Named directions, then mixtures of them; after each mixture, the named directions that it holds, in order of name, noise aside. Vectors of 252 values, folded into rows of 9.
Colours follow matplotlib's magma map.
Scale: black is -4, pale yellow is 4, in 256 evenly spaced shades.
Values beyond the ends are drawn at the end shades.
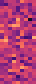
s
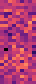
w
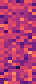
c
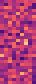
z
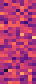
c, s, z.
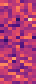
s.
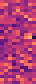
c, s.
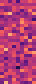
c, w, z.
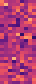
s, z.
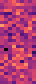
w.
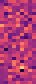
s, w, z.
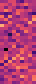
w.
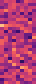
c, s, w.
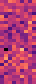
w.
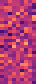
w, z.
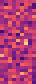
z.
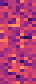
s.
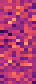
s, w, z.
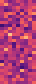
s, w, z.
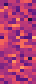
s.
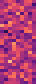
c, w, z.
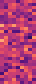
c, s.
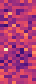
w.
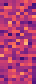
z.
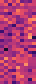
c, s, w.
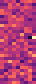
c, s, z.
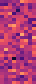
s, w, z.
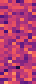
c.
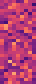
c, w, z.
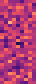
c, s, z.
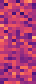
c, s, z.
